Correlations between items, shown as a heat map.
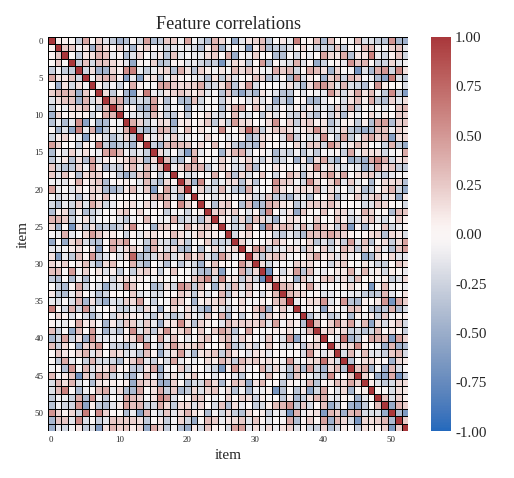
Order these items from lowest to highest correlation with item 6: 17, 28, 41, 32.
32, 28, 41, 17
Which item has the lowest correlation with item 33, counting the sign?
47
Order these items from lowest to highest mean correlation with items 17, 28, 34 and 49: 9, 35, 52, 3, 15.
3, 15, 9, 52, 35
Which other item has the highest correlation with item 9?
15
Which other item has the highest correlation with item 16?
48
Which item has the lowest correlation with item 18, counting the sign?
11
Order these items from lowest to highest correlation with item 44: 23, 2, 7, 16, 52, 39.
16, 2, 39, 23, 52, 7
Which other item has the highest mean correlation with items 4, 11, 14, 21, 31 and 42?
38
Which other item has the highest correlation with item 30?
28
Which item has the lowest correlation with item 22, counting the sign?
30
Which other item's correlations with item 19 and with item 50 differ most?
35
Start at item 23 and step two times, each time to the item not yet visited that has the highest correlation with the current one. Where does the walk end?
25
